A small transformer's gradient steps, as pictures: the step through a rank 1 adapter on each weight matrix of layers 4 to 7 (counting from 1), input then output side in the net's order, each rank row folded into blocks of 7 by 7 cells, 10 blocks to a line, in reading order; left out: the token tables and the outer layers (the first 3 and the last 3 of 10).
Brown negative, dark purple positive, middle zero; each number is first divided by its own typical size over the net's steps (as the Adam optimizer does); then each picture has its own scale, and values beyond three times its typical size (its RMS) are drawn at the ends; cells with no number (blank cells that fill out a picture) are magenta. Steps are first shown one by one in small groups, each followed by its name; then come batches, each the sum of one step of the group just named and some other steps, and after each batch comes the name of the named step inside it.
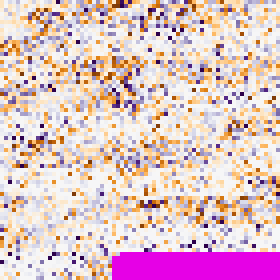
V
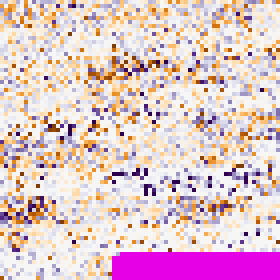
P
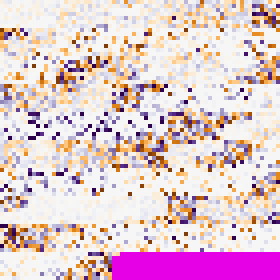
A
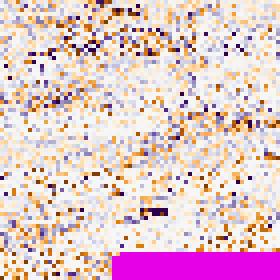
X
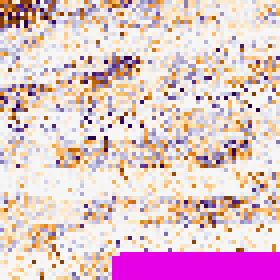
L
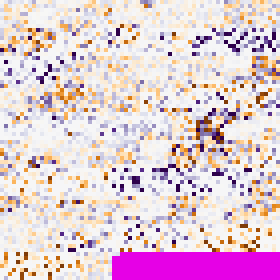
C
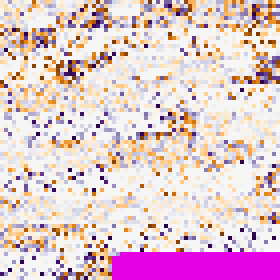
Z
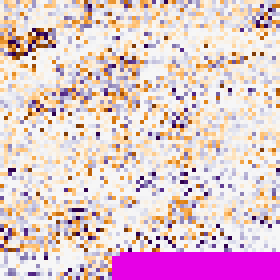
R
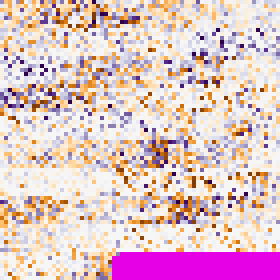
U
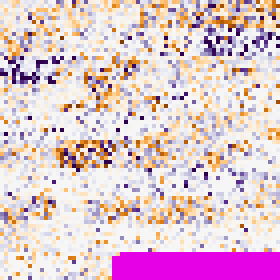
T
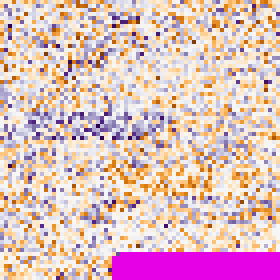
Z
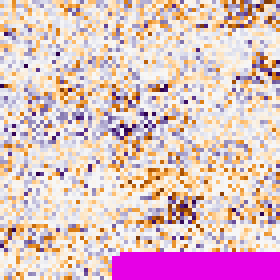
A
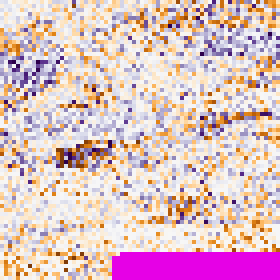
T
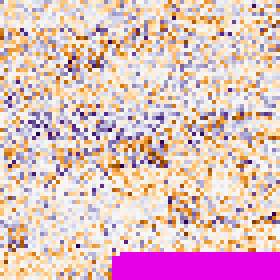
A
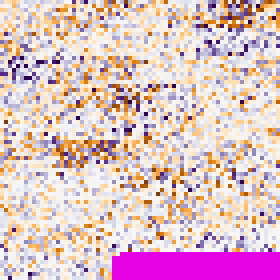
T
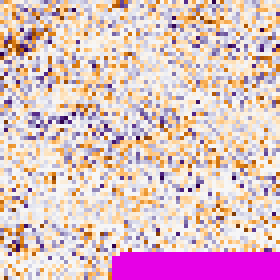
V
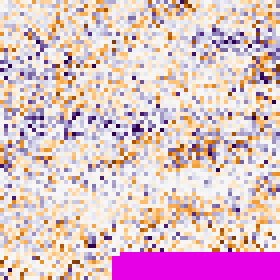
Z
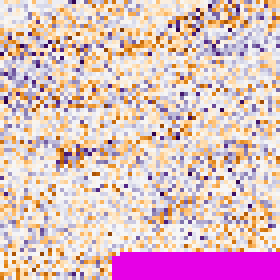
X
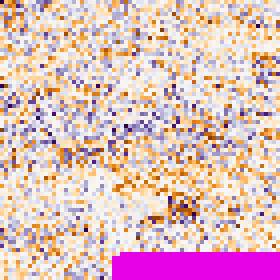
R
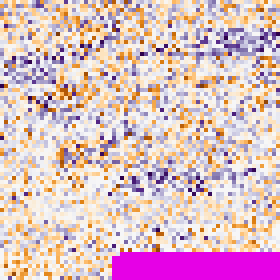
C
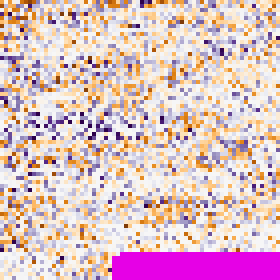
L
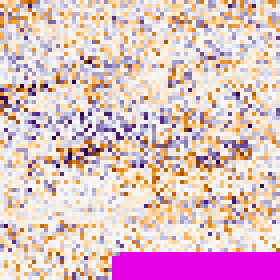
L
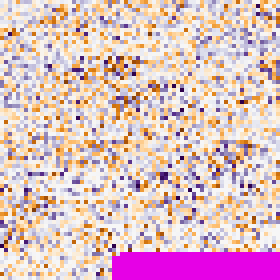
A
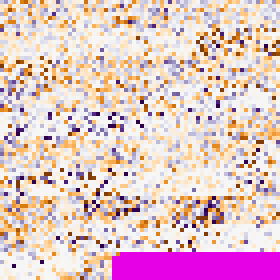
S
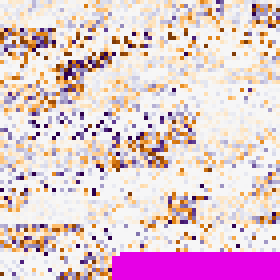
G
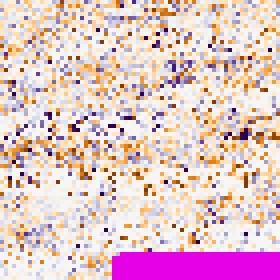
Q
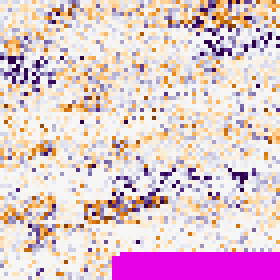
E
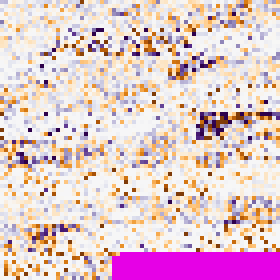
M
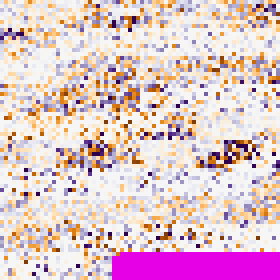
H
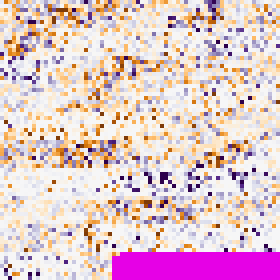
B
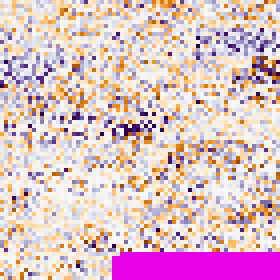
B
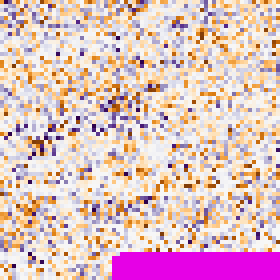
S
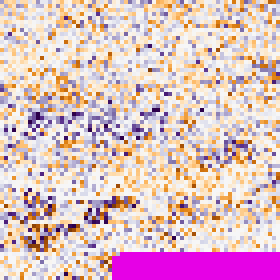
H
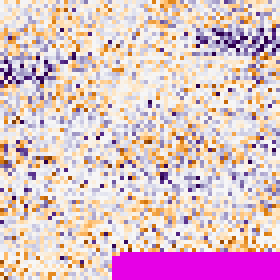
B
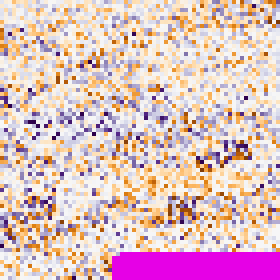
G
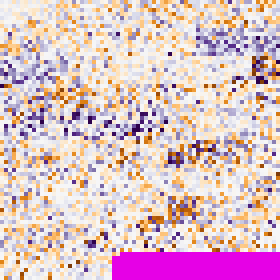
Q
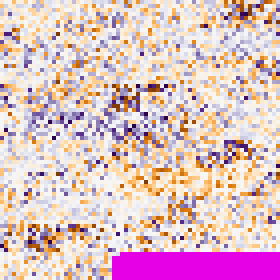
H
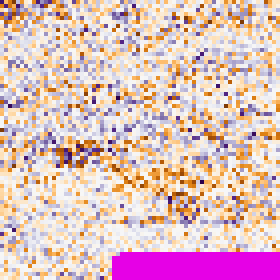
M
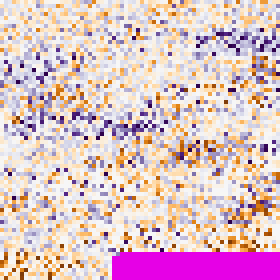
Q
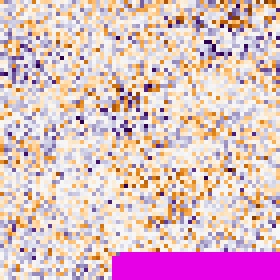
E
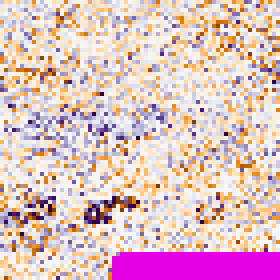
H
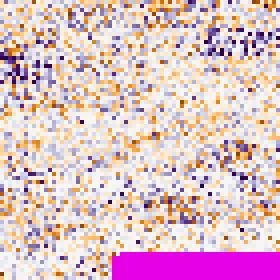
E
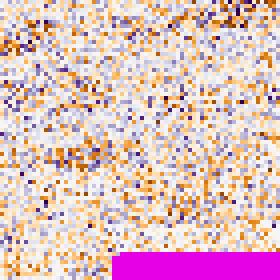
Q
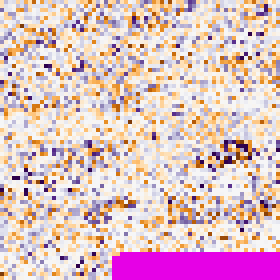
H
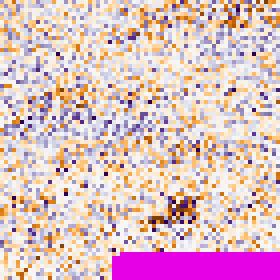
M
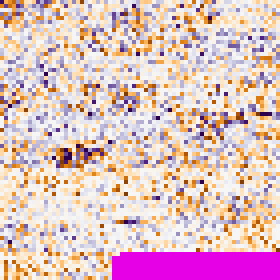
M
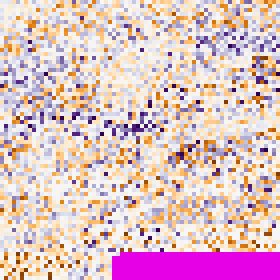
Q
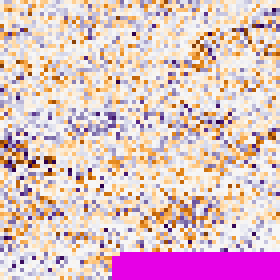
S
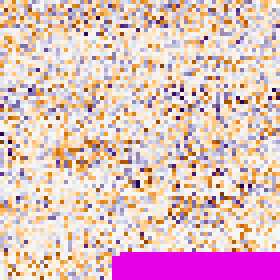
S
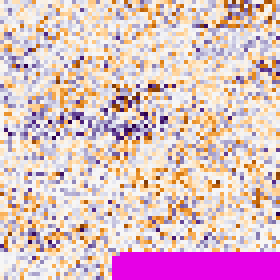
E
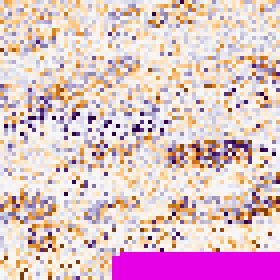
H
